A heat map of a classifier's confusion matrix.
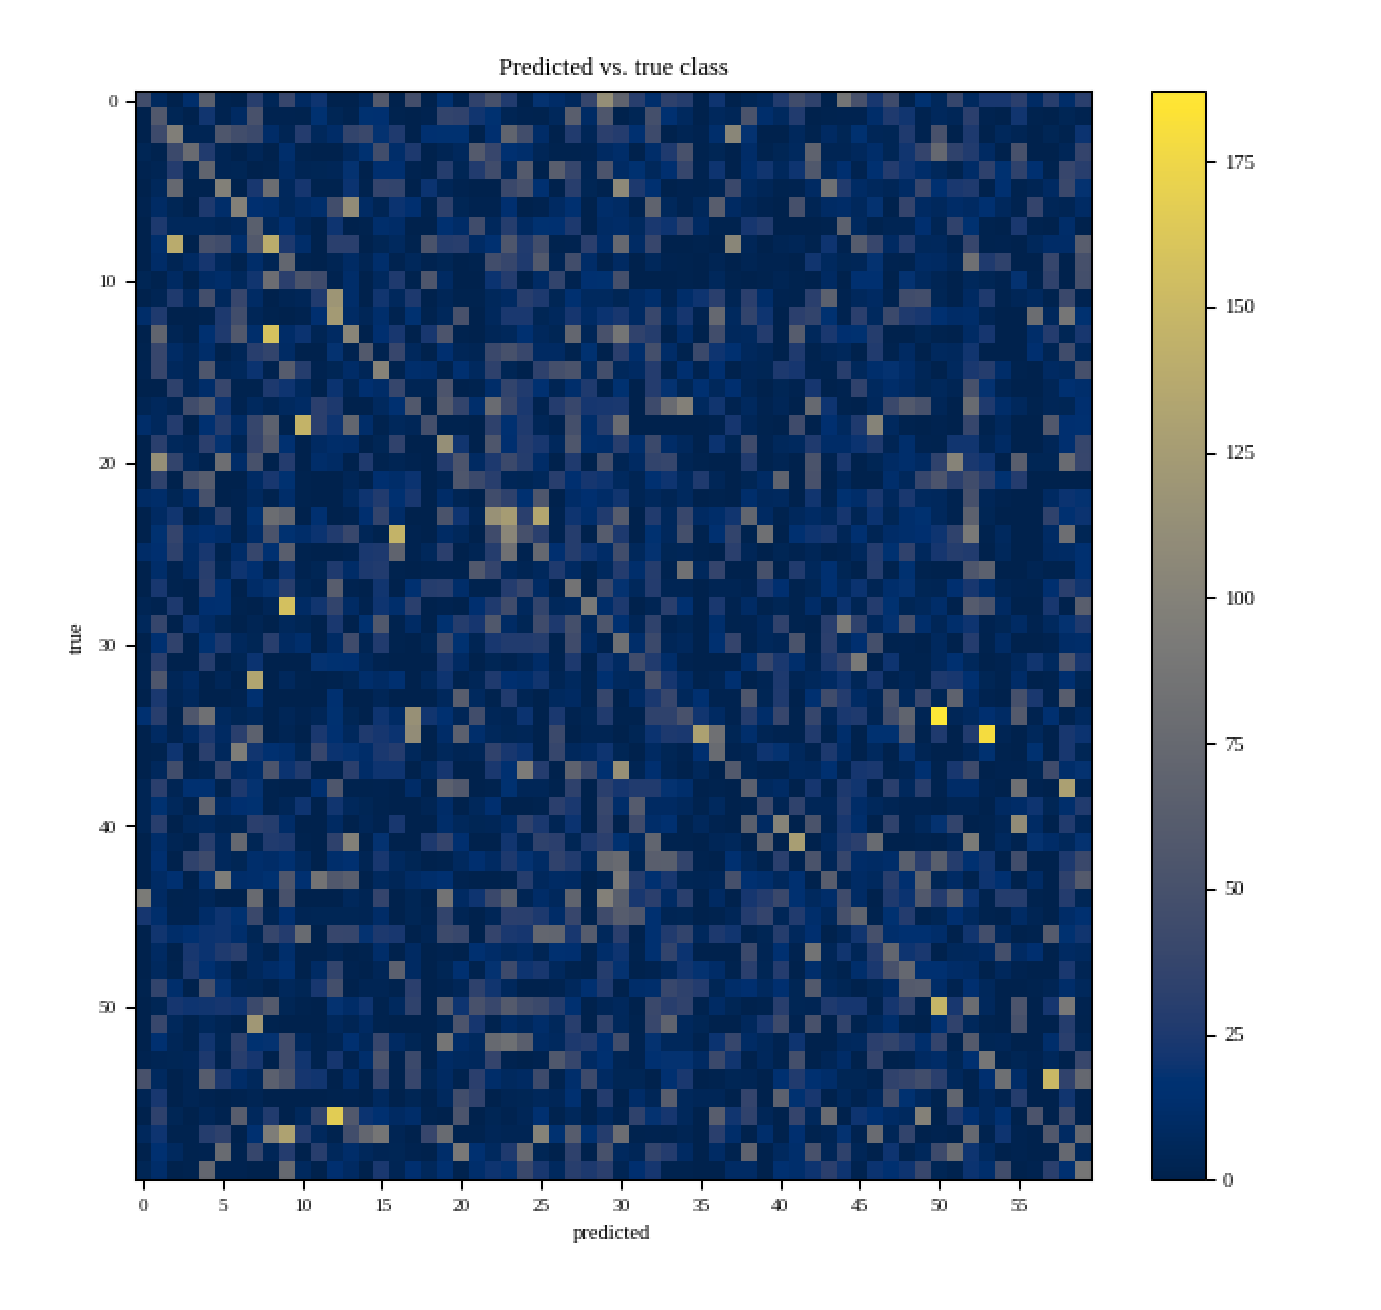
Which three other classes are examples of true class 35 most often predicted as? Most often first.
53, 17, 36
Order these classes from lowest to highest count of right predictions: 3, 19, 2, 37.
37, 3, 2, 19
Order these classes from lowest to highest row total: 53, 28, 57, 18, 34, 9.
9, 53, 28, 18, 34, 57
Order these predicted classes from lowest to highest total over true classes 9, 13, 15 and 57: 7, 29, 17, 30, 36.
17, 7, 36, 29, 30
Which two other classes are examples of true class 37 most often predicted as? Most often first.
30, 24
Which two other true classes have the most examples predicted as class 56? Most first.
12, 6
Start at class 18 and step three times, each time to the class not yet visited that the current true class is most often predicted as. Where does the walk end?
2
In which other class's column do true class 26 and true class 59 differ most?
34
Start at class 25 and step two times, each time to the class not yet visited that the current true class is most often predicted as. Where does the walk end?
22
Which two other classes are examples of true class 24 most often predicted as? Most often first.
16, 23
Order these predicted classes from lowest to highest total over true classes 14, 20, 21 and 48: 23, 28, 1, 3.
28, 3, 23, 1
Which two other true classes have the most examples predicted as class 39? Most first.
24, 41
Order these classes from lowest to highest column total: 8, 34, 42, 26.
26, 34, 42, 8
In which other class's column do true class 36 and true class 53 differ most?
6
